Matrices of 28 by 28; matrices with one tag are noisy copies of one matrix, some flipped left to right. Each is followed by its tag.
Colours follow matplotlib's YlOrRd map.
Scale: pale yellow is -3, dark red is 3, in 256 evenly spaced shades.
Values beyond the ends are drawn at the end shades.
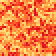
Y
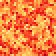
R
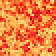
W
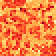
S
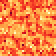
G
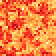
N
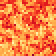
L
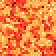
S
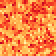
L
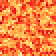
G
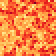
N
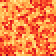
S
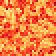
G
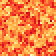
R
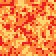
R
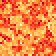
L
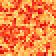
Y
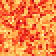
W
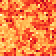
N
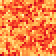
Y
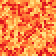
R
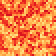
W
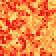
N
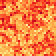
L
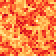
R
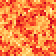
R
